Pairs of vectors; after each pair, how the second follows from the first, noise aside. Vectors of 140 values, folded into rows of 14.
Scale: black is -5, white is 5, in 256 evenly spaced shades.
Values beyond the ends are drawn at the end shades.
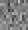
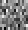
reversed, scaled up.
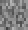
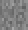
shrunk.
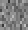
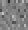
partly zeroed.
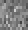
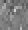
partly zeroed.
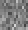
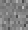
partly zeroed.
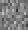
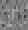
wrapped around, negated, partly zeroed.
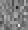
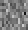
wrapped around, negated.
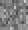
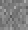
shrunk.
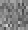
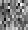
reversed, scaled up.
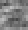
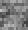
wrapped around, negated.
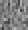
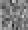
wrapped around, negated.
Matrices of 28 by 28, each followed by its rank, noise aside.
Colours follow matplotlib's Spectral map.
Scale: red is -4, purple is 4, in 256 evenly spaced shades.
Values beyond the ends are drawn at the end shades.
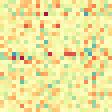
five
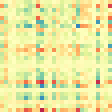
two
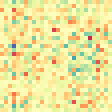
five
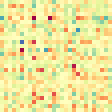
five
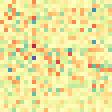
five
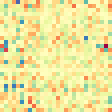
six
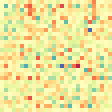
five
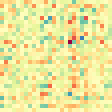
five
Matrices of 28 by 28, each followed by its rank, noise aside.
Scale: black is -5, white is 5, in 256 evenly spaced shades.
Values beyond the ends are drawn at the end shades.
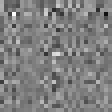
three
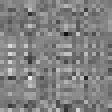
three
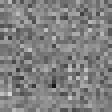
eight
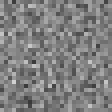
eight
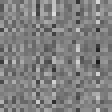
two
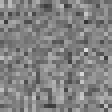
six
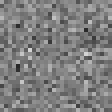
eight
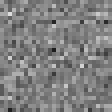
six
